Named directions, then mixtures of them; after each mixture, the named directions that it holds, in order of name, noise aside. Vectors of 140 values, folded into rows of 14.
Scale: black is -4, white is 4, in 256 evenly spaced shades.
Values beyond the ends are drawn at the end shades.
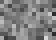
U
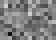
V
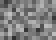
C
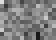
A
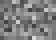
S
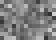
U.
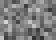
C, S, U.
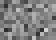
A, C, S.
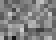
C, U.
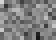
A.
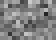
S, V.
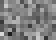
A, U, V.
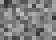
A, C, S.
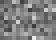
S.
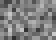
C.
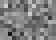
V.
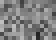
A, S, U.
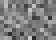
S, V.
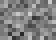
V.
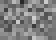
S.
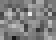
C, U, V.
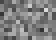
C, S, U.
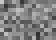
A, S.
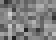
C.
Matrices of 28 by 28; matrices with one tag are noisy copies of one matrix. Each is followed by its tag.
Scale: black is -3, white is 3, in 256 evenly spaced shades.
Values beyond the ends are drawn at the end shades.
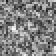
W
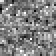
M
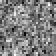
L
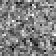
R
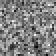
R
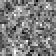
L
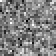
M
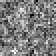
L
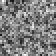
M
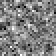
W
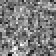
L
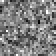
M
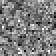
M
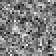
W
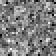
L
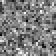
M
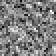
W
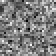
M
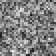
L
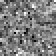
M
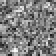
L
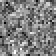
L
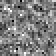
W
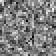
M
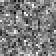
M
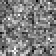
L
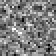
W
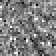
R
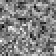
W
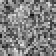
L
